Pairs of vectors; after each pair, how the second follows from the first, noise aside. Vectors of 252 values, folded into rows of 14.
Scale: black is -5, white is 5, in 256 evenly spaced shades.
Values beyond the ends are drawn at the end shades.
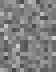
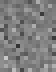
negated, partly zeroed.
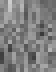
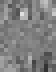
reversed, negated, partly zeroed.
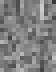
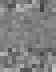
wrapped around, partly zeroed.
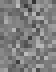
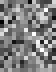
wrapped around, negated, scaled up.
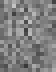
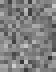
wrapped around, negated.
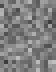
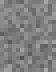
wrapped around, negated, shrunk.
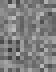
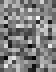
wrapped around, negated, scaled up.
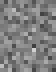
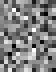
scaled up.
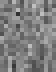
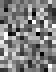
wrapped around, scaled up.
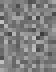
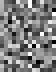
wrapped around, scaled up.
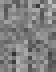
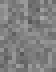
reversed, negated, shrunk.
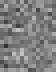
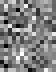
scaled up.
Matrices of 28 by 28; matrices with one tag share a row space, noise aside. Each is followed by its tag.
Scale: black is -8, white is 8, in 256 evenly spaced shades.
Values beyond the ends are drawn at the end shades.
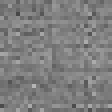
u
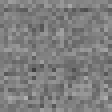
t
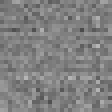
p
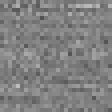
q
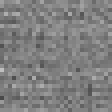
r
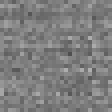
r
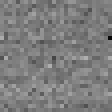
t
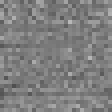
r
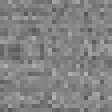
u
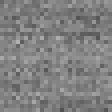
q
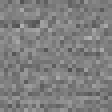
q
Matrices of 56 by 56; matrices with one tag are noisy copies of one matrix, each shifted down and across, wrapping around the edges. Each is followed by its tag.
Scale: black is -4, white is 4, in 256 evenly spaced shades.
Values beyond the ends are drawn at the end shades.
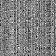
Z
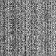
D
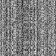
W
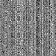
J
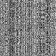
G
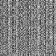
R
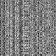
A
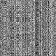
J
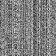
J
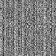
R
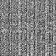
R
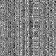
A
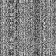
G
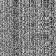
G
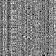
A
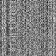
A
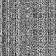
J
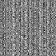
R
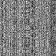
G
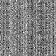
D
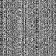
Z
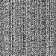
Z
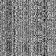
G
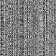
Z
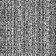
W
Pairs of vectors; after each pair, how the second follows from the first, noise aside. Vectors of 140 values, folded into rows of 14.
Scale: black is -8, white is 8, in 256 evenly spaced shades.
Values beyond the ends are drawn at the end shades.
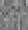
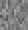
wrapped around.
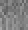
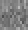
wrapped around.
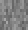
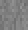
reversed, shrunk.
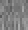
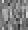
wrapped around, scaled up.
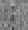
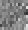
wrapped around, negated, scaled up.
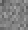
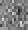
wrapped around, scaled up.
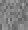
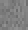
reversed, shrunk.
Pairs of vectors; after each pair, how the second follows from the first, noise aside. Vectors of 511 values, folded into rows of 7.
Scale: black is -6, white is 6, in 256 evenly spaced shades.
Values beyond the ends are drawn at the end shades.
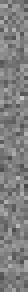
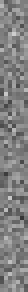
shuffled.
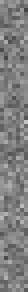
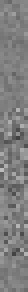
reversed, partly zeroed.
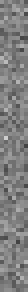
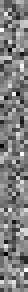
reversed, scaled up.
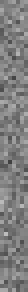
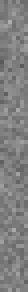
wrapped around, negated, shrunk.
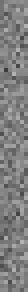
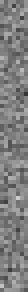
shuffled.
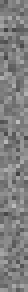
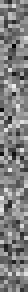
reversed, scaled up.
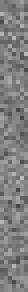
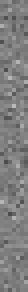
wrapped around, partly zeroed.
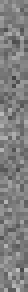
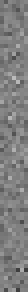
negated, partly zeroed.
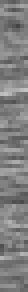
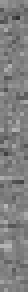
wrapped around, negated, partly zeroed.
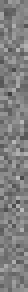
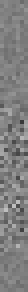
negated, partly zeroed.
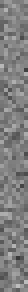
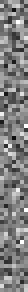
wrapped around, negated, scaled up.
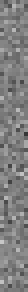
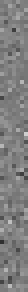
negated, partly zeroed.
